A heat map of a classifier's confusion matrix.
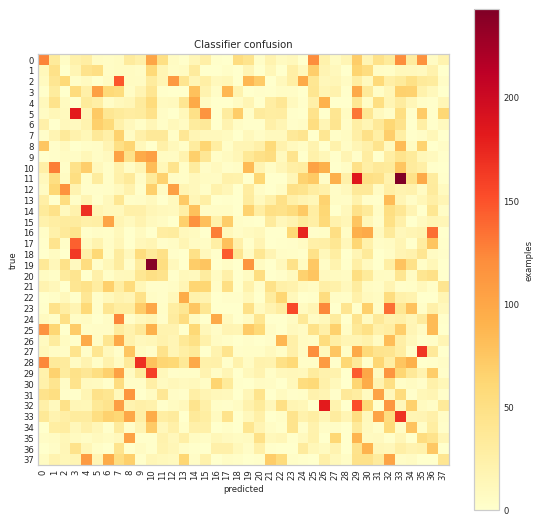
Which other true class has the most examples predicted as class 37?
5
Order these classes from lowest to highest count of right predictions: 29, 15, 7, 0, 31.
7, 15, 31, 0, 29
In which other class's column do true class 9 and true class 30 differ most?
10
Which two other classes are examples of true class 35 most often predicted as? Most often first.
8, 29
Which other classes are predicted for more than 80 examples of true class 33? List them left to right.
8, 10, 31
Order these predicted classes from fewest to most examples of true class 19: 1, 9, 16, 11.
16, 1, 9, 11
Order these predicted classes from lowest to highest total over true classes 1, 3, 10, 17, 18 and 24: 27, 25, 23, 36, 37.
37, 23, 27, 36, 25
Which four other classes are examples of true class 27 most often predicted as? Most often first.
35, 25, 29, 8
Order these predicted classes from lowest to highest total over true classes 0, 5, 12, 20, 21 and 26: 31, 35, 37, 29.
31, 37, 35, 29
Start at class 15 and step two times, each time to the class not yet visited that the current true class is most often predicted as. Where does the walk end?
4
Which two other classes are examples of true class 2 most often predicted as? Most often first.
7, 12
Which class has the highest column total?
29
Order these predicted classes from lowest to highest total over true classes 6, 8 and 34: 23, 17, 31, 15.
17, 23, 31, 15
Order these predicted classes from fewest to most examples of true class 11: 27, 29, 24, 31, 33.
31, 24, 27, 29, 33
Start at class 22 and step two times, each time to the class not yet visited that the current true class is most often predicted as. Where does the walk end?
32
